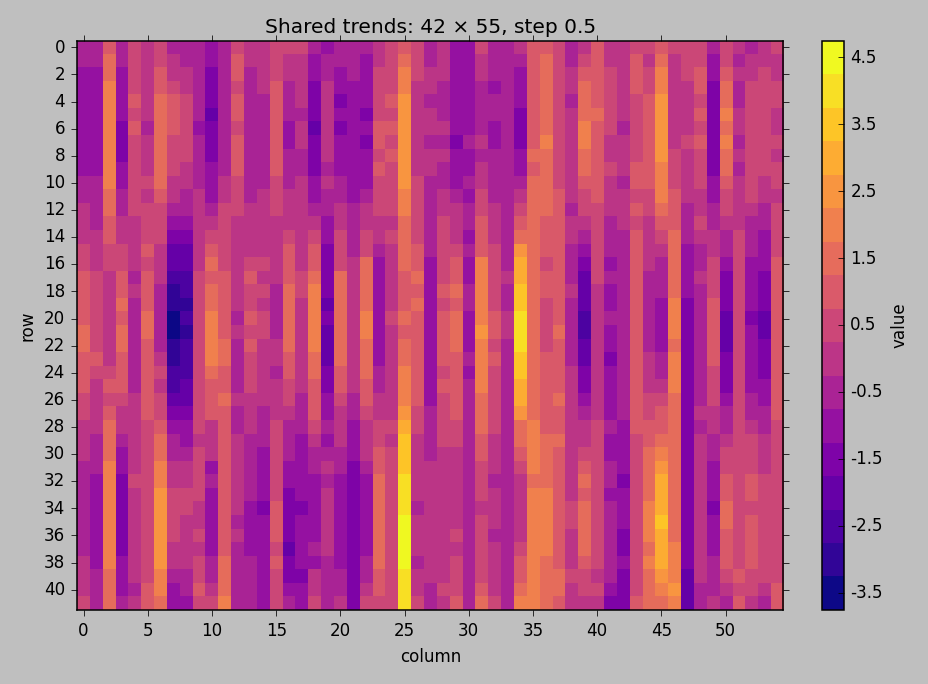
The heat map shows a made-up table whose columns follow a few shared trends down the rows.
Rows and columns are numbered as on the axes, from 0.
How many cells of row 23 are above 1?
10
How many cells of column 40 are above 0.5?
12
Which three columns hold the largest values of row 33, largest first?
25, 45, 6
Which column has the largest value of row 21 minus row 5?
34
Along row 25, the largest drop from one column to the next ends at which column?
47
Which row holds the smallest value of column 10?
5
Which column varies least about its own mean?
33
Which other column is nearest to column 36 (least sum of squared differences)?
2
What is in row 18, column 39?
-2
